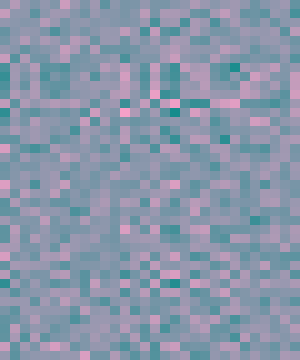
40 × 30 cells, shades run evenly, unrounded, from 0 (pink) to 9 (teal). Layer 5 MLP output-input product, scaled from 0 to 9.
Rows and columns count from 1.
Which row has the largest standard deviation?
12
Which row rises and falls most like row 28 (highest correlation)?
1
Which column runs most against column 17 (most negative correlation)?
13
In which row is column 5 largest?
9
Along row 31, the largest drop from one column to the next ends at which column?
17
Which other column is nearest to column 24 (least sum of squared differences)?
5
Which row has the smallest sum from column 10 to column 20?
36
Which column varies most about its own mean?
18
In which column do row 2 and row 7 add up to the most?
30
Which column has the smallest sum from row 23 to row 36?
16
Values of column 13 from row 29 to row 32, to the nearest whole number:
6 4 7 2
